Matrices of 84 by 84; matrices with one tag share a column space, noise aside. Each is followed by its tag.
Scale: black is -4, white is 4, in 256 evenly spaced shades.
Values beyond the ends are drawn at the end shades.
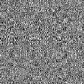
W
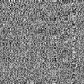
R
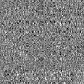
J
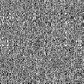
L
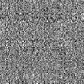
L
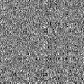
J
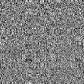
R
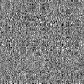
L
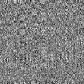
R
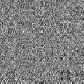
J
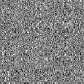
J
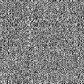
L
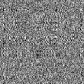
W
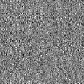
L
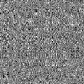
W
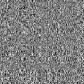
J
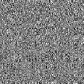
R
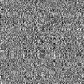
W
